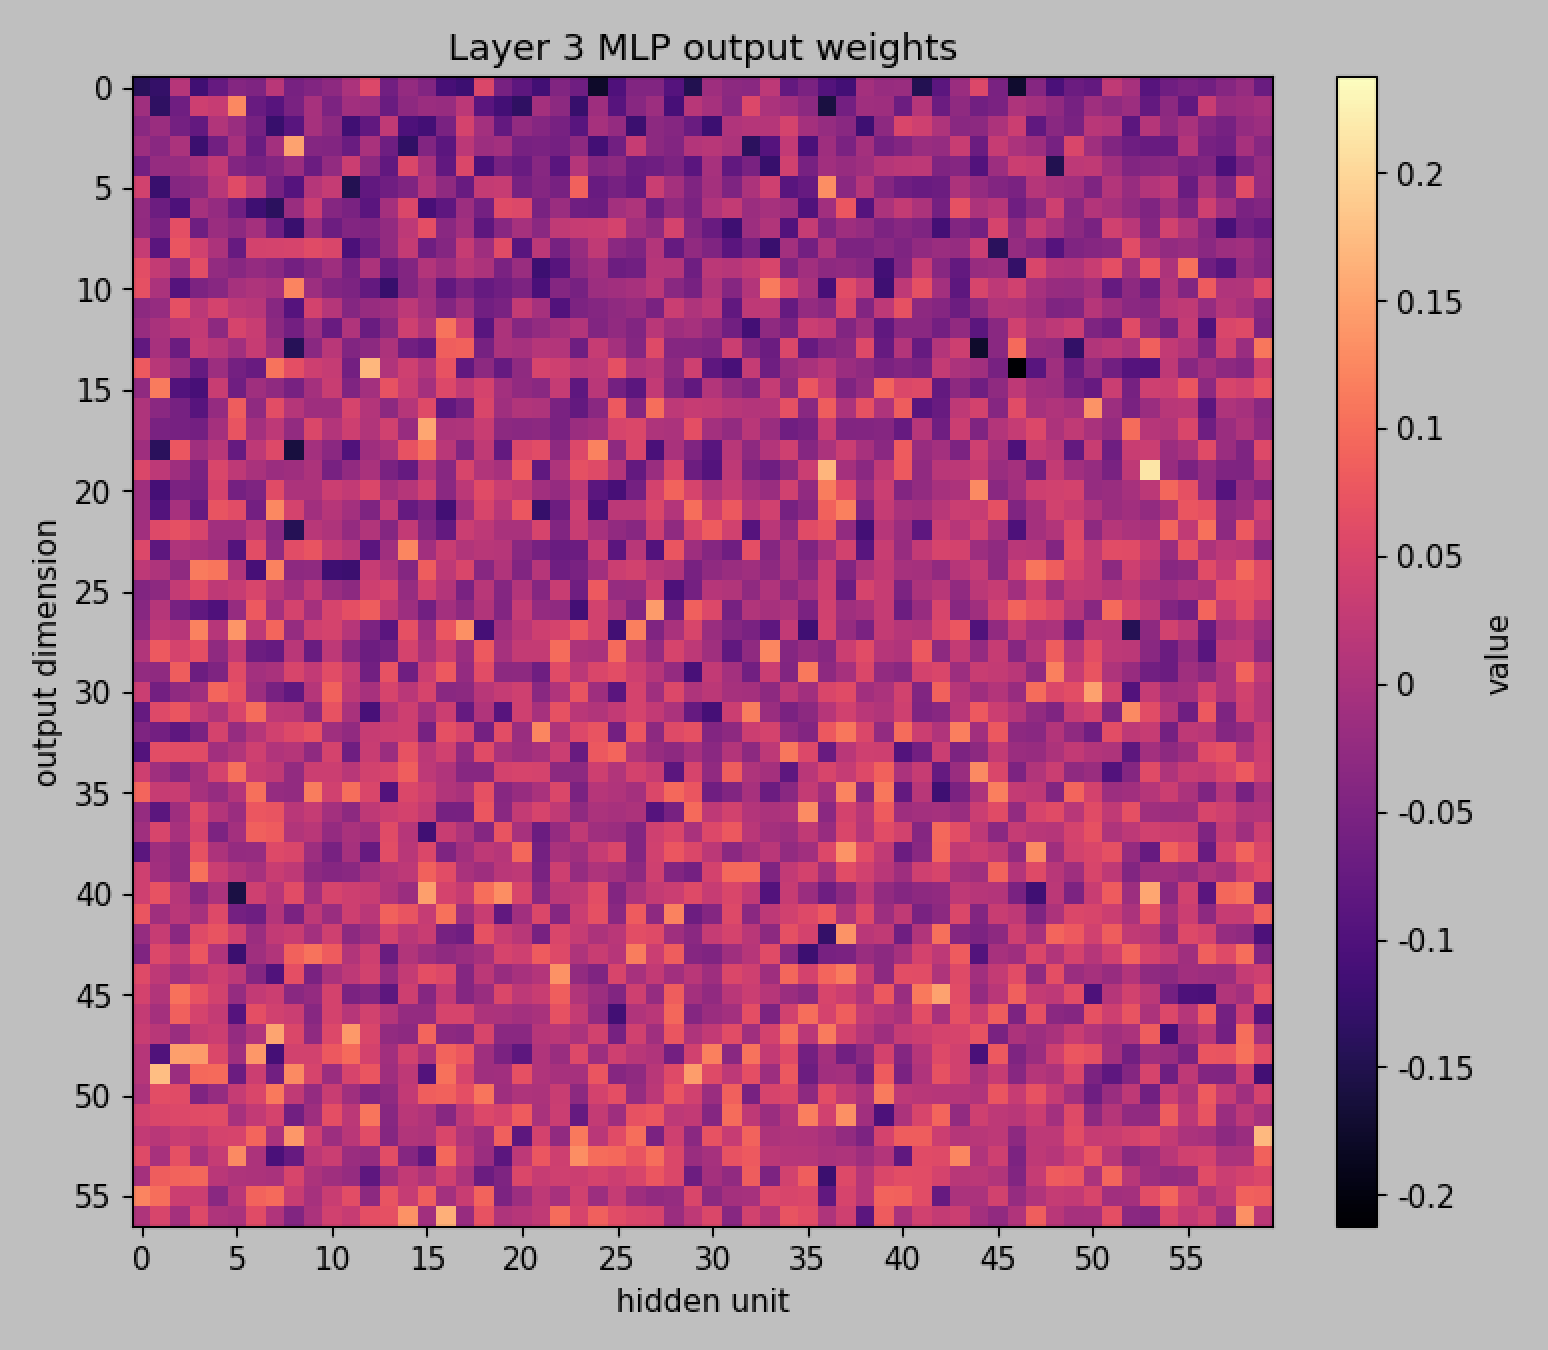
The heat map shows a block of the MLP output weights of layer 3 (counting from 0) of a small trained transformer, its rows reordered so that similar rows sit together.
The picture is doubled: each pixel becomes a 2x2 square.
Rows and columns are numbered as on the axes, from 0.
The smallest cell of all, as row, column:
14, 46
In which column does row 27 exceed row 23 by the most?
5
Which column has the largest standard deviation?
8
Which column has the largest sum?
58
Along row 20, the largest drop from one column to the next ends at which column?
45
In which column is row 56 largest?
16
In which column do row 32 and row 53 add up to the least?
15
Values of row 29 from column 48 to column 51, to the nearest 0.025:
0.125 0.025 0.075 0
